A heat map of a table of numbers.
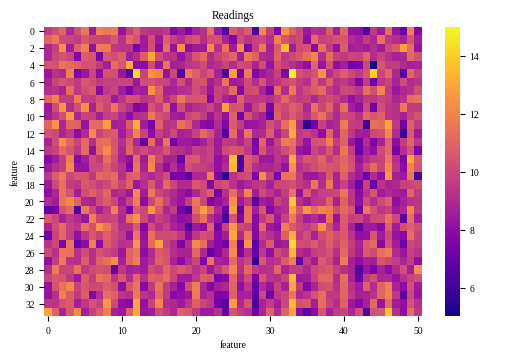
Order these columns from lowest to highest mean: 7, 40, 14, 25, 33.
7, 14, 40, 25, 33
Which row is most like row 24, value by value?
19
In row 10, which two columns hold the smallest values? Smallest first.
30, 26
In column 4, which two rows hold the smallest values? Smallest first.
21, 25
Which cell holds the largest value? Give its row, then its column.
5, 33
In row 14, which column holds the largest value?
8
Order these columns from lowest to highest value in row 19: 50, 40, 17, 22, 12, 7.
17, 50, 7, 22, 40, 12
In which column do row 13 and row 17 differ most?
24
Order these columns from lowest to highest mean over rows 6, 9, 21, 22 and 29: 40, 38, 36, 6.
6, 36, 40, 38
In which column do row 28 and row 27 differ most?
9
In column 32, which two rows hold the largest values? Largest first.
2, 0
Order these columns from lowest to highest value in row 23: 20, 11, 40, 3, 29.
20, 11, 3, 40, 29
